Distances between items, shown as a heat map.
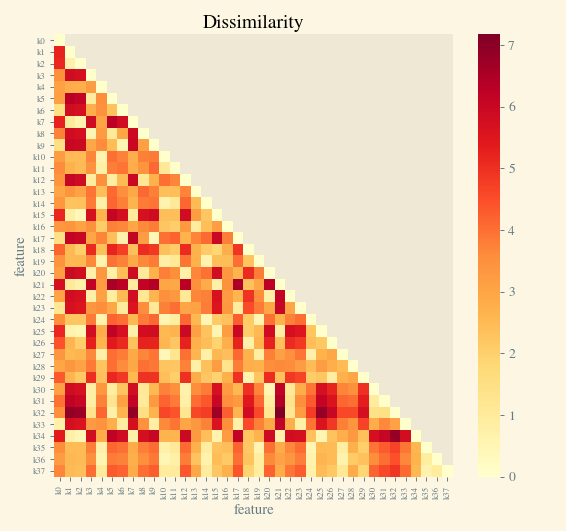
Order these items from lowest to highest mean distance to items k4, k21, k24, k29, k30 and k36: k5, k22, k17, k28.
k28, k22, k5, k17
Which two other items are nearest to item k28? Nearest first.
k13, k16
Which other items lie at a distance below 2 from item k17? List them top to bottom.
k0, k6, k9, k23, k33
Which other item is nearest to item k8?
k3
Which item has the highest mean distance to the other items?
k32
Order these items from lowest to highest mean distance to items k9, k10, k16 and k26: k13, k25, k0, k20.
k13, k0, k25, k20
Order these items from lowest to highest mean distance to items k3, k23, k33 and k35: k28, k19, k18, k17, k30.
k17, k30, k19, k28, k18
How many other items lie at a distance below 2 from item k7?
6
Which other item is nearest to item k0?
k33
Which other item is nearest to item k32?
k5
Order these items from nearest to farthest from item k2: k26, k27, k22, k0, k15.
k15, k26, k27, k0, k22
